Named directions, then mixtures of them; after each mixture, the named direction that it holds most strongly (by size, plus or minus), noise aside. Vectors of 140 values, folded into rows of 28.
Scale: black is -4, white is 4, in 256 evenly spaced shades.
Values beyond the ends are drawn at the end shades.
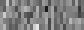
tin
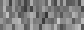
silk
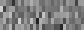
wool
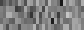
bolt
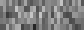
bolt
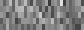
bolt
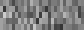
wool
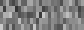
wool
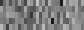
bolt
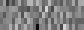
tin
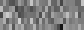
wool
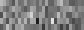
bolt
